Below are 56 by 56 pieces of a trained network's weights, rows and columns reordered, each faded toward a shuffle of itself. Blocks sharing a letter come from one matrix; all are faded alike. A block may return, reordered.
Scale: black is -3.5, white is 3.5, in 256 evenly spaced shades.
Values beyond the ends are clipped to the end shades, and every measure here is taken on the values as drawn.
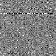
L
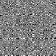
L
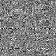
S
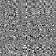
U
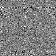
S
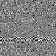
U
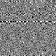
L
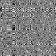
U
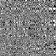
U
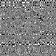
U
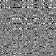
U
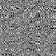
U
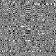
U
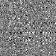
S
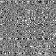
L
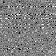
U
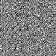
S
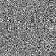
S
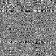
L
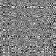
U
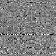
L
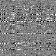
U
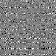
U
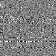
L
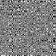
U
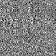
S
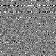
L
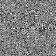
S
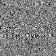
S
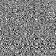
S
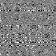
U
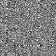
S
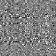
L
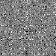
S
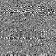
L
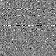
L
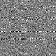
L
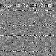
U
